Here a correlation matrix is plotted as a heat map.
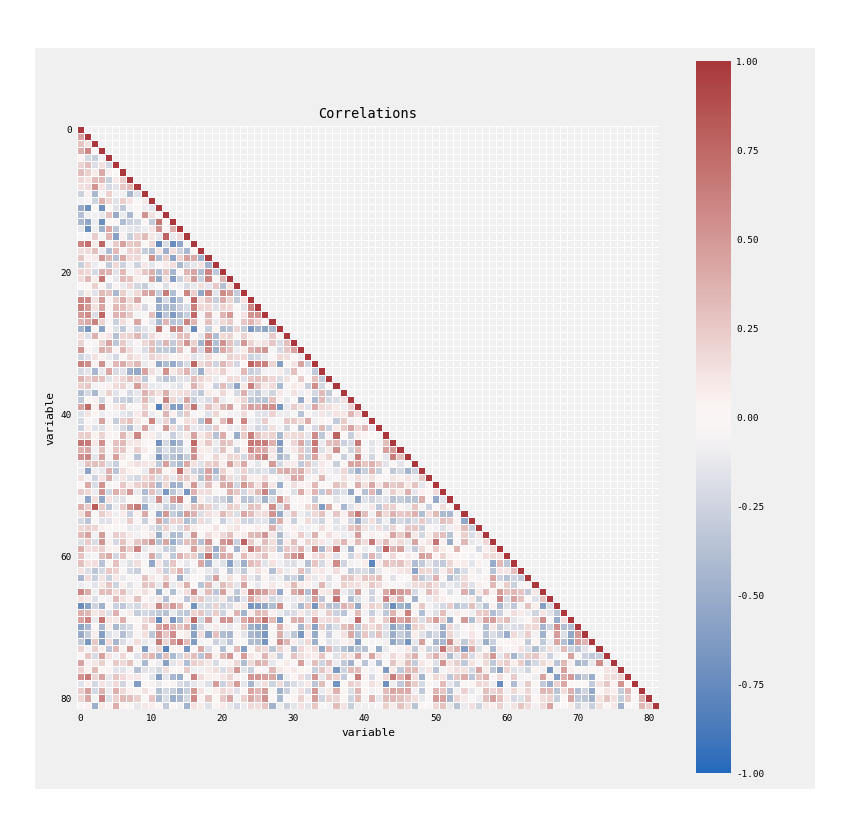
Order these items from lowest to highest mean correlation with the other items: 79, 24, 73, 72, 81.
72, 73, 81, 79, 24
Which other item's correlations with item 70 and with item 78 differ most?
46
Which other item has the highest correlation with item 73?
51
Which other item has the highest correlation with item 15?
12
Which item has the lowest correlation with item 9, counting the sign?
73
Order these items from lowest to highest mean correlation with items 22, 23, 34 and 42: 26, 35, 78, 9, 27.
35, 26, 27, 78, 9
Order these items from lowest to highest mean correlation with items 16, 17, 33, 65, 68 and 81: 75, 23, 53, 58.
23, 58, 53, 75
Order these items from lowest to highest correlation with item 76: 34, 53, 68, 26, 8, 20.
8, 20, 26, 53, 34, 68
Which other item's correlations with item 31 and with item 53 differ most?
2
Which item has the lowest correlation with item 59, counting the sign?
78
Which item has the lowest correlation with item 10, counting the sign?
61
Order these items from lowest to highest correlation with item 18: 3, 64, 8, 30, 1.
1, 8, 64, 3, 30
